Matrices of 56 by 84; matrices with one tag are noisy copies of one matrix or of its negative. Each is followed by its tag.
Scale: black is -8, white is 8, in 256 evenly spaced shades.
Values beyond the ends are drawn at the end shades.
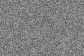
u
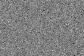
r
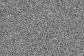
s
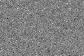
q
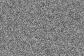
q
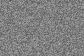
u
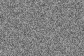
q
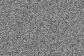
u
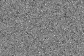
r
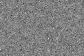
q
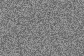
s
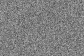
s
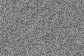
r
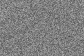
s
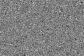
r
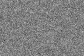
q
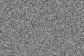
r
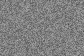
r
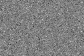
r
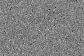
s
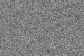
q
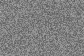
s
